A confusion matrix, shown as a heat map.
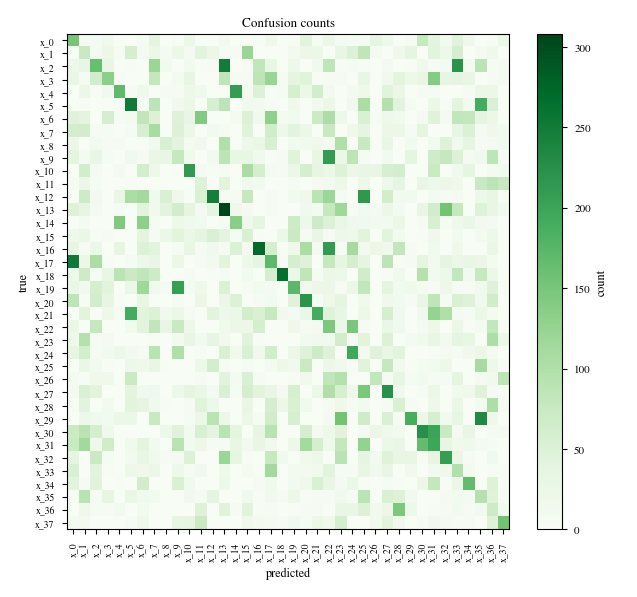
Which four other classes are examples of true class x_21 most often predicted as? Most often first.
x_5, x_31, x_32, x_17
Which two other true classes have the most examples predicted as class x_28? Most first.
x_36, x_16
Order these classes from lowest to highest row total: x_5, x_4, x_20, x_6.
x_4, x_20, x_5, x_6
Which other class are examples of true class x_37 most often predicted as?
x_11
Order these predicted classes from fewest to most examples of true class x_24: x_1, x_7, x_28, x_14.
x_14, x_28, x_1, x_7
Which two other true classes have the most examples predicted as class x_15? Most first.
x_1, x_10
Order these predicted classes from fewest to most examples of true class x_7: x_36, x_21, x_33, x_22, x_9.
x_21, x_36, x_33, x_9, x_22
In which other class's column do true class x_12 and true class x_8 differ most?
x_25
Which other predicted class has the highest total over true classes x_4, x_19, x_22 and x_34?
x_9
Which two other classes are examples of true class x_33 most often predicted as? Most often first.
x_17, x_0
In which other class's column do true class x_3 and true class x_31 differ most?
x_30
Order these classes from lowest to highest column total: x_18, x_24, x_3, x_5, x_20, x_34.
x_18, x_3, x_34, x_24, x_5, x_20
